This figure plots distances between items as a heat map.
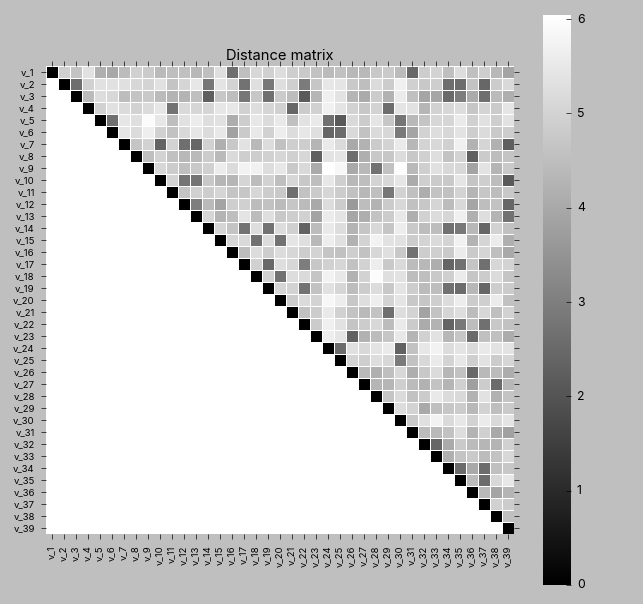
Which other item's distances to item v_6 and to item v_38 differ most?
v_24
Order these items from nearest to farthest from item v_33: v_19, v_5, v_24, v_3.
v_3, v_19, v_5, v_24
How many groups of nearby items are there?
10
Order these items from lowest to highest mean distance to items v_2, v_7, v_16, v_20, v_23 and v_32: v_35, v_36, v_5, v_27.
v_36, v_27, v_35, v_5
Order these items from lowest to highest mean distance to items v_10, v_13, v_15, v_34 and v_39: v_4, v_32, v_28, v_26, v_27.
v_26, v_27, v_32, v_28, v_4
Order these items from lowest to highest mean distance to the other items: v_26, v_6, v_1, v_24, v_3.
v_3, v_26, v_1, v_6, v_24
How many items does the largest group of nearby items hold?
9
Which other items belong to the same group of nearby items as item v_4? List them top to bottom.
v_11, v_21, v_29
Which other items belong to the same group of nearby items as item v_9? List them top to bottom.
v_28
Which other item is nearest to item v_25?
v_5
